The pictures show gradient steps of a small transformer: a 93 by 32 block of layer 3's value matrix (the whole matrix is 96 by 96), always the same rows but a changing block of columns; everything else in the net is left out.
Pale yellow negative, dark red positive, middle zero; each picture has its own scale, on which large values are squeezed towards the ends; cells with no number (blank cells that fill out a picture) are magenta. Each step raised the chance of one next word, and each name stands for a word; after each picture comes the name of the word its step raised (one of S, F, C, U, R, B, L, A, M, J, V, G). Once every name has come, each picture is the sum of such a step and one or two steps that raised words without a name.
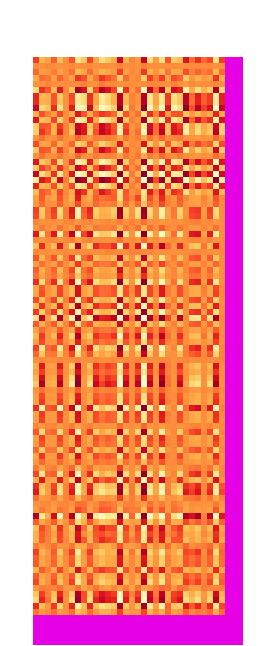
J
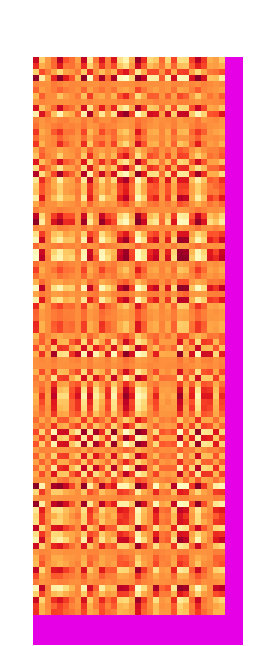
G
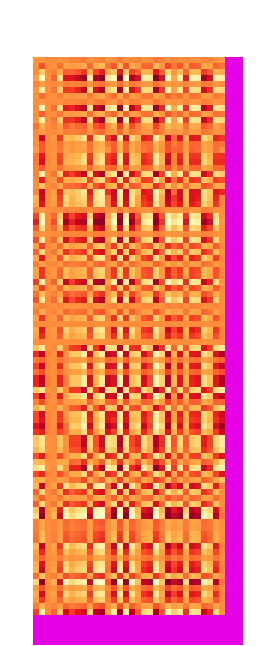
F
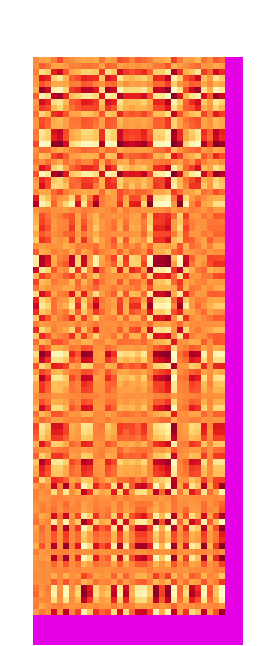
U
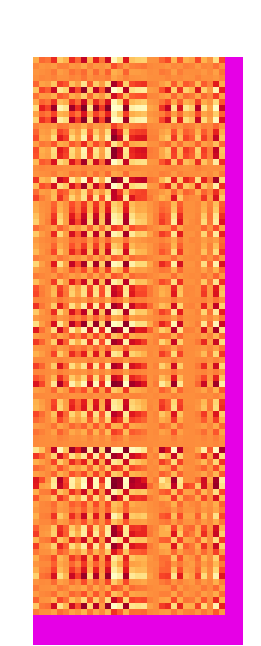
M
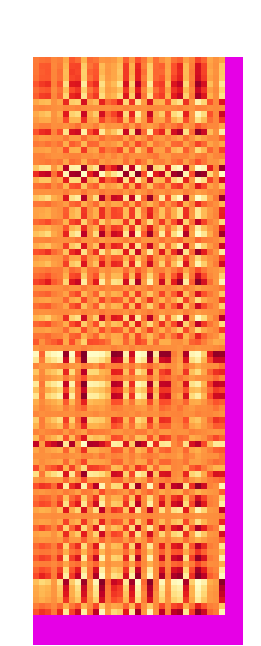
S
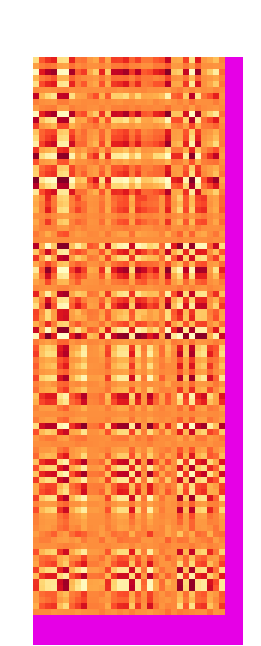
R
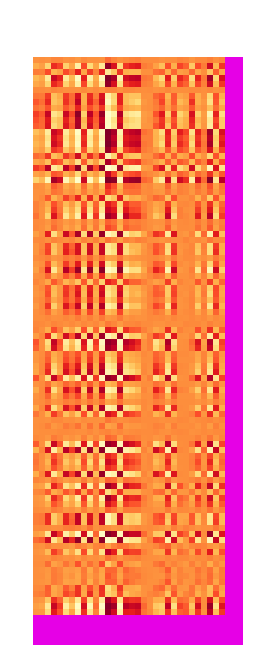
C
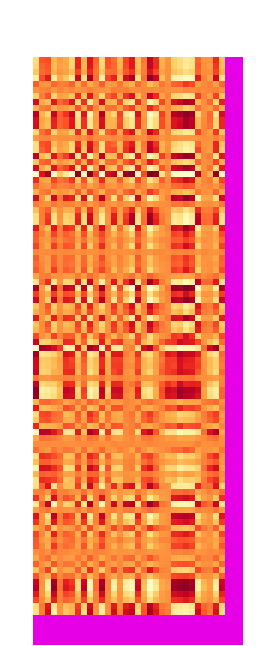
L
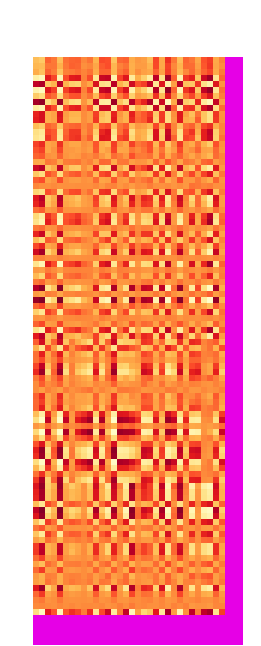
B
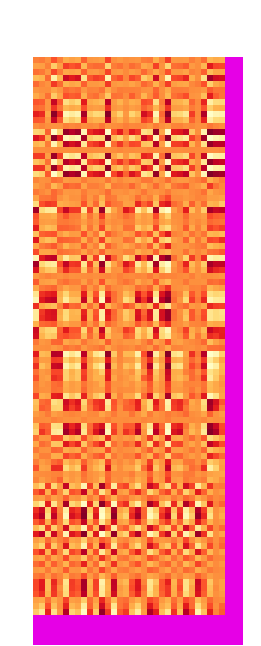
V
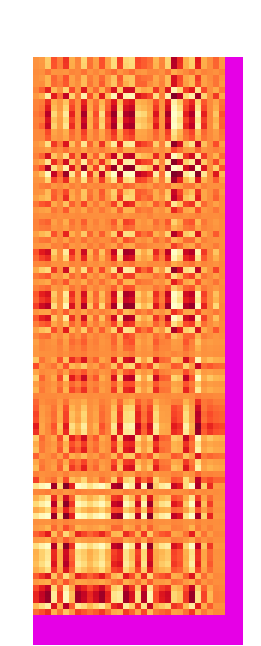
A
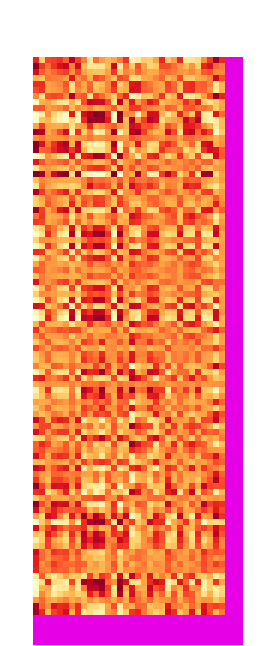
L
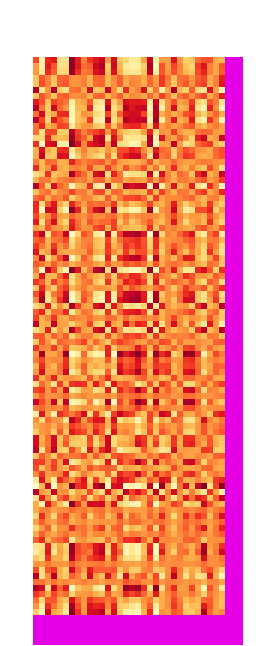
M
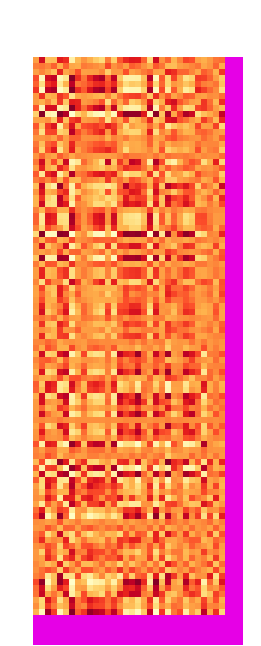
F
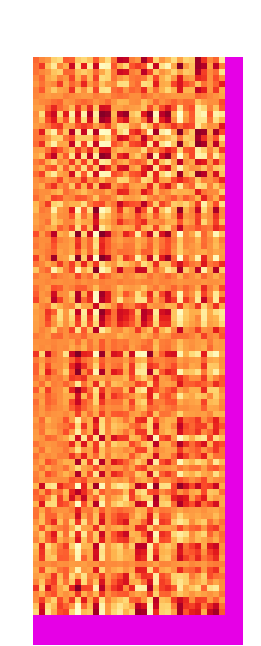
V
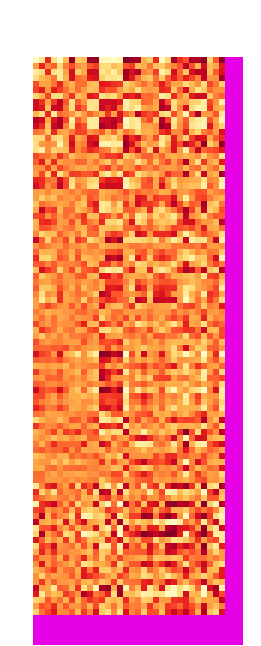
G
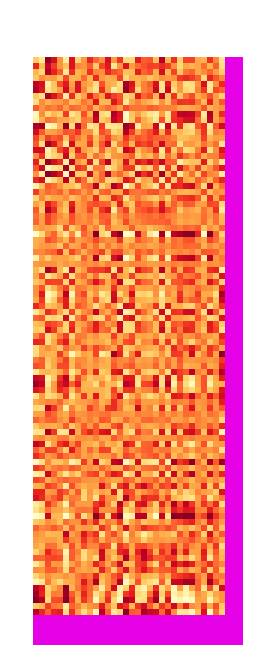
J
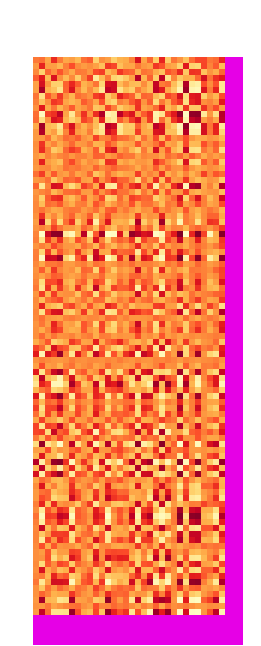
G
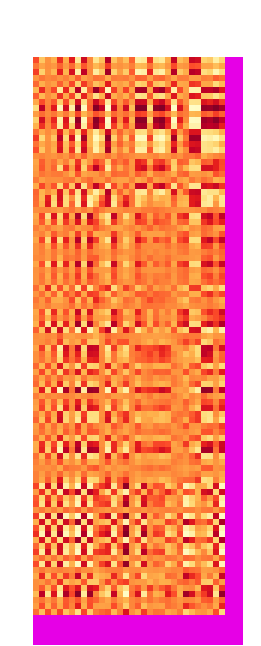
M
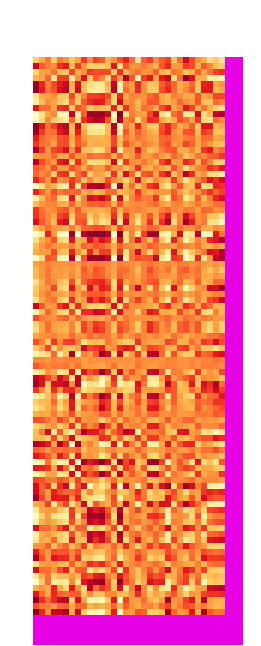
G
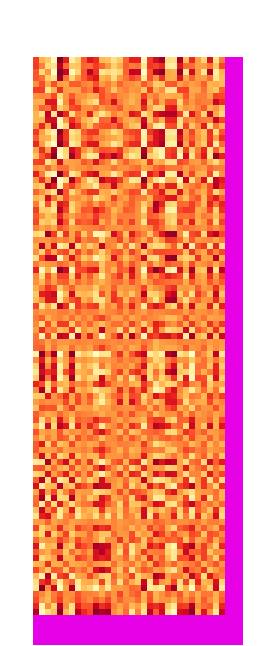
R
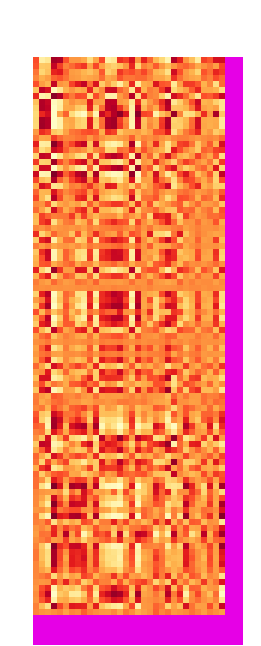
A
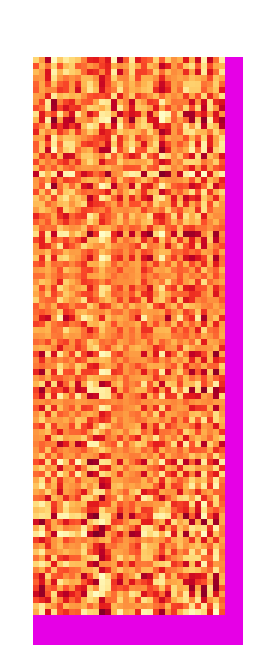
L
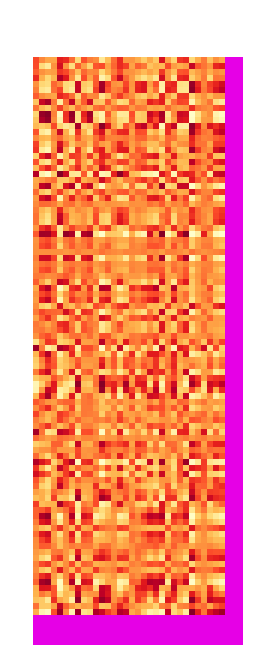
L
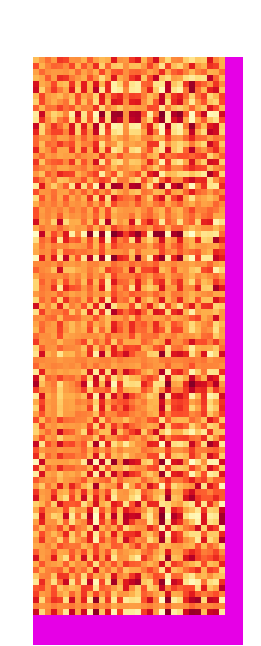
G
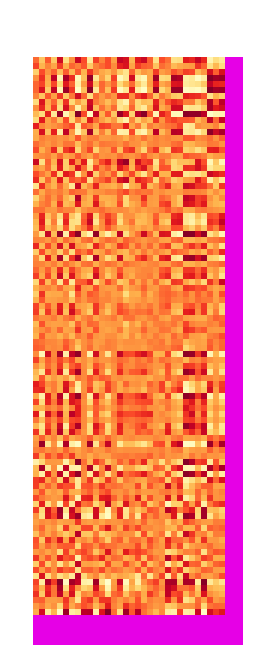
F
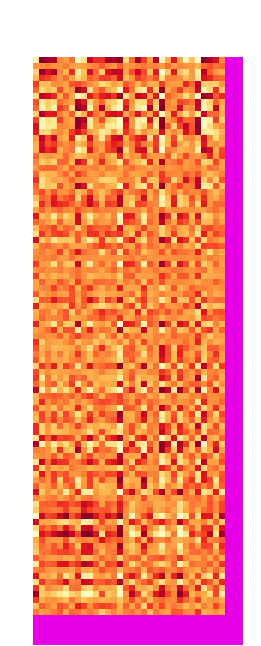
M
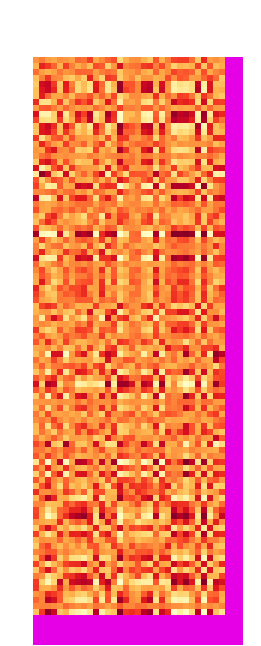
S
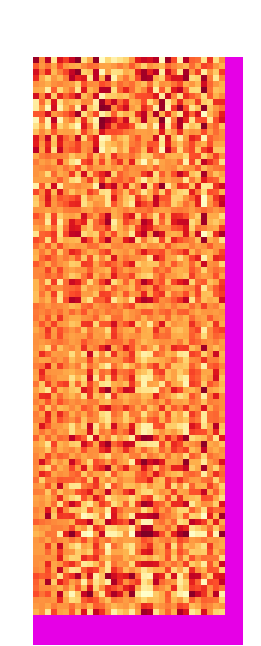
F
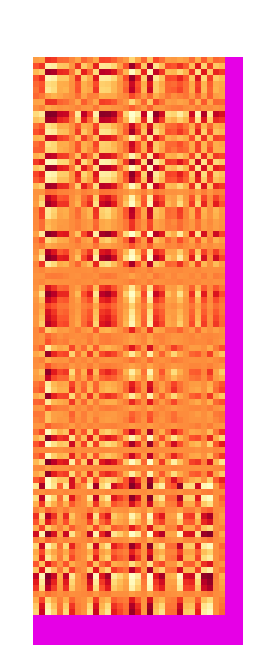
V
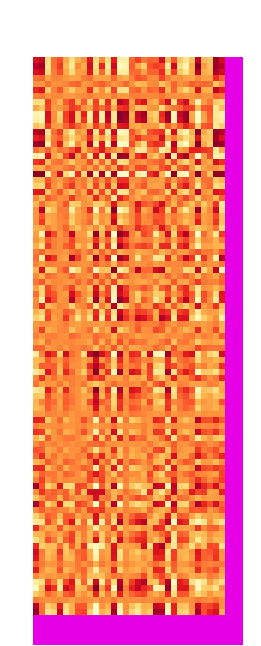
L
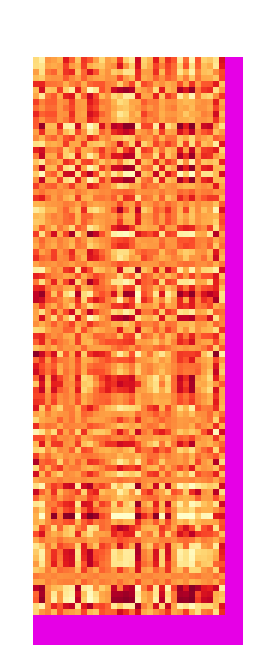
J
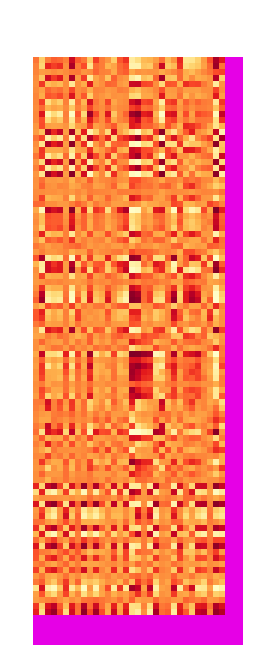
V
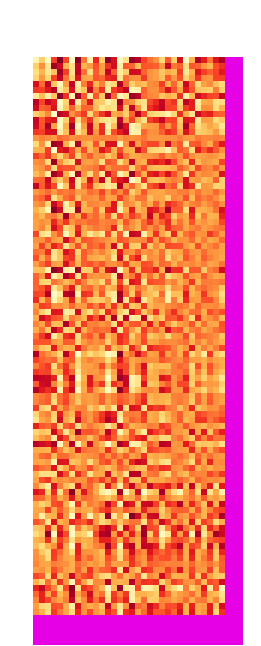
J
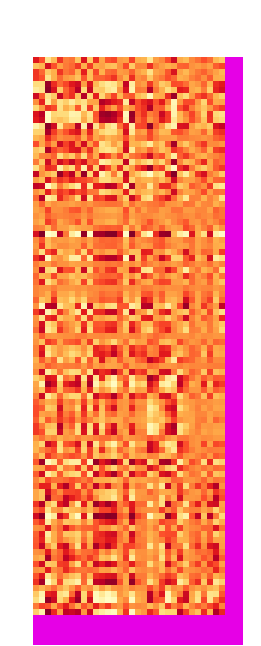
A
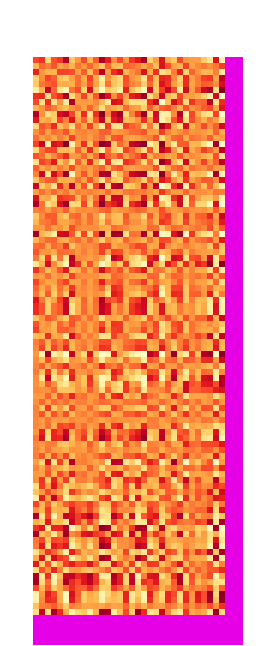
U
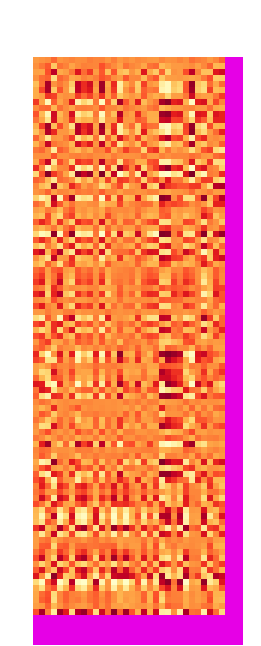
S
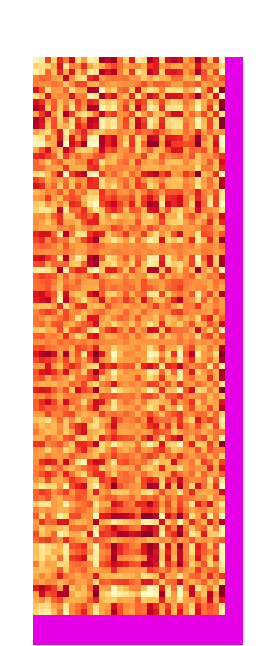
U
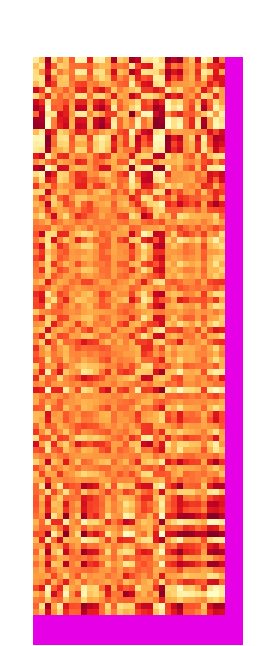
C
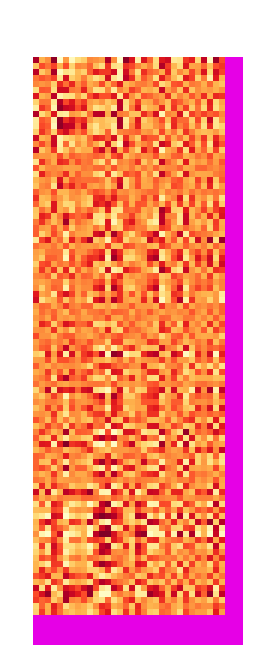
G
